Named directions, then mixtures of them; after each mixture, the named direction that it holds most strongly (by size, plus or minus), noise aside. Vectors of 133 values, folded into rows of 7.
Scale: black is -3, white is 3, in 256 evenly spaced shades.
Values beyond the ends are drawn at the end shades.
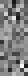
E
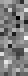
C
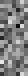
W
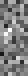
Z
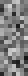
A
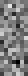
A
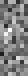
Z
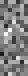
Z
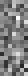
E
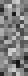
A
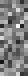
W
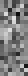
E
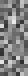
W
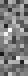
Z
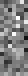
C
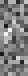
Z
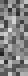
Z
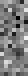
C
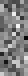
A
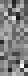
E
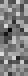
Z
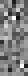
E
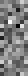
W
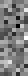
C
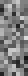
A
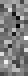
C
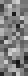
A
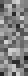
A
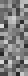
W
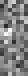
Z
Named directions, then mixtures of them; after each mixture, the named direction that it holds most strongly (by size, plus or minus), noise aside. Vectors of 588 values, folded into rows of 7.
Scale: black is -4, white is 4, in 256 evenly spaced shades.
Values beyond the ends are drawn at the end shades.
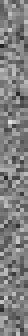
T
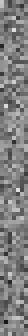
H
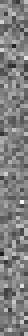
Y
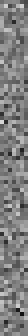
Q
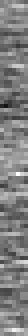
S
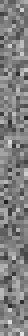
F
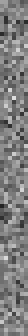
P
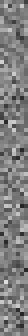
Q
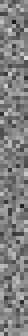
F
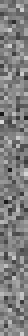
F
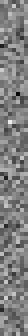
T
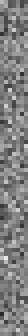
P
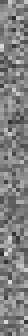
H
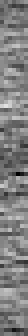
S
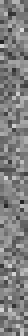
T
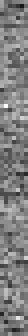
S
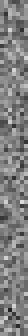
T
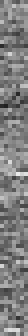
S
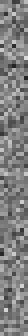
Y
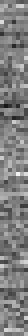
S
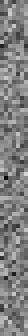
T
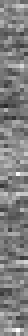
S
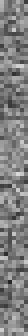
H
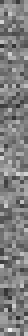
Y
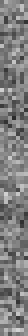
P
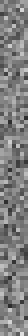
F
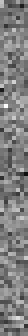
H
